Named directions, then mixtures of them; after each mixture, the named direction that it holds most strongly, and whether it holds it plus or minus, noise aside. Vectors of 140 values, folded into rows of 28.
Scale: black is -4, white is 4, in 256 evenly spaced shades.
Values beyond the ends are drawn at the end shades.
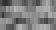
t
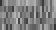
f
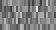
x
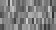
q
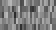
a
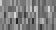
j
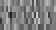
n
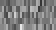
a, minus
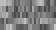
t, minus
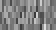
x, minus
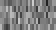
x, minus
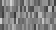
a, plus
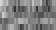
t, minus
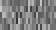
x, minus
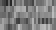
t, plus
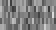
q, minus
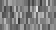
x, plus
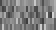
f, plus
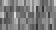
f, plus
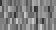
j, minus
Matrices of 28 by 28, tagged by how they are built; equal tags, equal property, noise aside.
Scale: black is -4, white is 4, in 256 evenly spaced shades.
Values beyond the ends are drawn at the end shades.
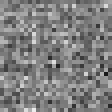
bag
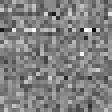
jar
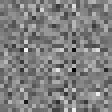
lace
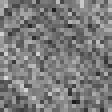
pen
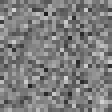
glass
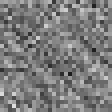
pen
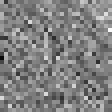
pen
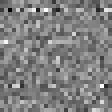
jar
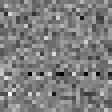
jar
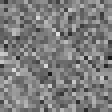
pen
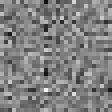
lace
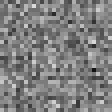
bag
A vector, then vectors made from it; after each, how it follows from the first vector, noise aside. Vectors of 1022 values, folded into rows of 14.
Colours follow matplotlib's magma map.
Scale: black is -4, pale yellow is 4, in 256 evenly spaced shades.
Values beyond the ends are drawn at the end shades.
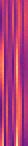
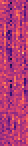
reversed, negated, partly zeroed.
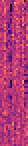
reversed, negated, partly zeroed.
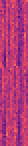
wrapped around, negated, shrunk.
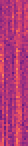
shrunk.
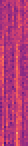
shrunk.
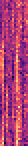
copied.
